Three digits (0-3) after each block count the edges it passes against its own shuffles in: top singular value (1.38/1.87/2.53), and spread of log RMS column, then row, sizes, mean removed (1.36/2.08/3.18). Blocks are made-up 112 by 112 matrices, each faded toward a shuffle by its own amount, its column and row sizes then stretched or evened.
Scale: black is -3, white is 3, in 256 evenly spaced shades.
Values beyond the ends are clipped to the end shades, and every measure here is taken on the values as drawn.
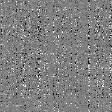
0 3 2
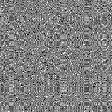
3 0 0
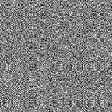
3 1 1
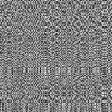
3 2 2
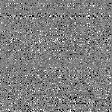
1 2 3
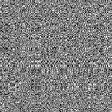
3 1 2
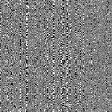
3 3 0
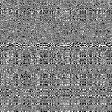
3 1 3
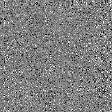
1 2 1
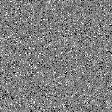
1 1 1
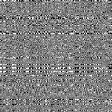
3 1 3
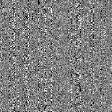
2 3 1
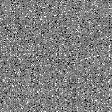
2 1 0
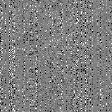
2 3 0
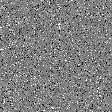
0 1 0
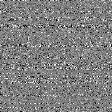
0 0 3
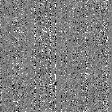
0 3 1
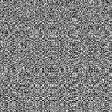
3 1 2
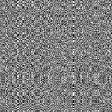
3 3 0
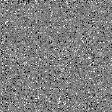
1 2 2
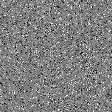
1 0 0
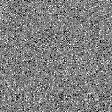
2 0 1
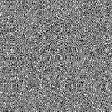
3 1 1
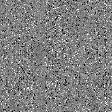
1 2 0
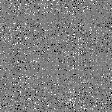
0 2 2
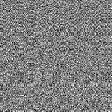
3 0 1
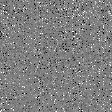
0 2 1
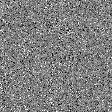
0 1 0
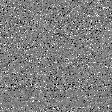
0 0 2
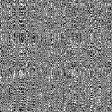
3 3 0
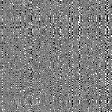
3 3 1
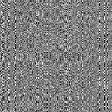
3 3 0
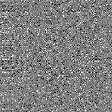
2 1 1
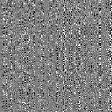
3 3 0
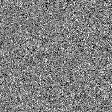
1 1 0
